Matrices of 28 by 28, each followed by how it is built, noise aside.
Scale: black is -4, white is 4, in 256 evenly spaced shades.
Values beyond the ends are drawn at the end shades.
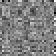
low rank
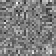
low rank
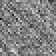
Toeplitz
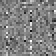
uneven columns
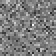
Toeplitz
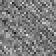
Toeplitz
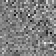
upper triangular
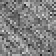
Toeplitz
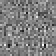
low rank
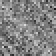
Toeplitz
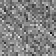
Toeplitz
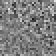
upper triangular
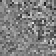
upper triangular
